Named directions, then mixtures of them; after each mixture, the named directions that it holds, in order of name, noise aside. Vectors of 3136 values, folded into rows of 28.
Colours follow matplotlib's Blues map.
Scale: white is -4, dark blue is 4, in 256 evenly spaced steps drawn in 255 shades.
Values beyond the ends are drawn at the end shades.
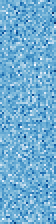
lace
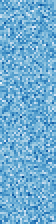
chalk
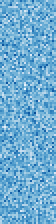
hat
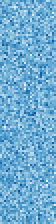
hat, lace.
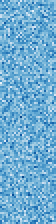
chalk.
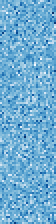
lace.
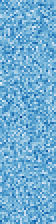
chalk.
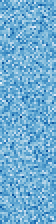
chalk.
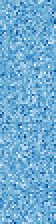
lace.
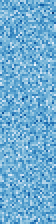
chalk, lace.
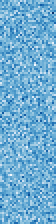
chalk, lace.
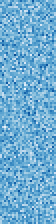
hat.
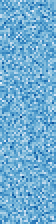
chalk.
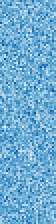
hat.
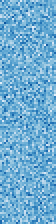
chalk, hat.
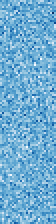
chalk, lace.
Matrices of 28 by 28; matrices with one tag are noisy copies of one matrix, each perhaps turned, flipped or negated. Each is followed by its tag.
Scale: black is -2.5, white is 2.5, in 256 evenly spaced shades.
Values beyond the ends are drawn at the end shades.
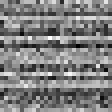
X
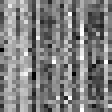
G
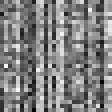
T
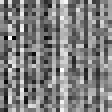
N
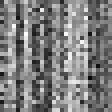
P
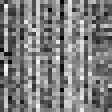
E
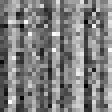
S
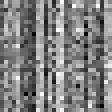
T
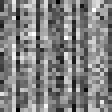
X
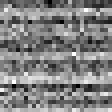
S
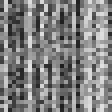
G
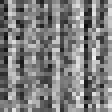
S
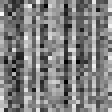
X
